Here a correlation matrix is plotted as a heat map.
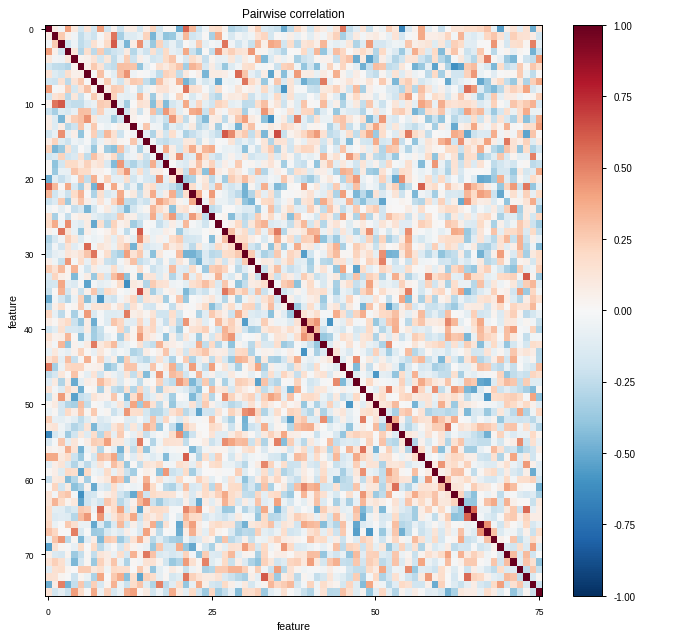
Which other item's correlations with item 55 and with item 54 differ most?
36
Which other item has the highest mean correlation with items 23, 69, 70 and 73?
33
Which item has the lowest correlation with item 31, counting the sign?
23
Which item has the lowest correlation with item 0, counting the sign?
54
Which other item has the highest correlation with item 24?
71
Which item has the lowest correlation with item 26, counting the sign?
7
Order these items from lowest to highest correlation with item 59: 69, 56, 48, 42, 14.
69, 14, 42, 56, 48
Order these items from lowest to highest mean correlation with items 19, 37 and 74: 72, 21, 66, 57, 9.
21, 57, 66, 9, 72
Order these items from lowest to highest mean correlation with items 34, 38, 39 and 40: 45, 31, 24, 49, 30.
30, 31, 45, 24, 49
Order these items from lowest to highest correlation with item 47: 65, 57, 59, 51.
51, 59, 65, 57
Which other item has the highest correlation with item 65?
64
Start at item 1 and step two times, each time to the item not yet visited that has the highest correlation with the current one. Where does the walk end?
2
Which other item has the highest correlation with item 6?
29
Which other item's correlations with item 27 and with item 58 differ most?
14
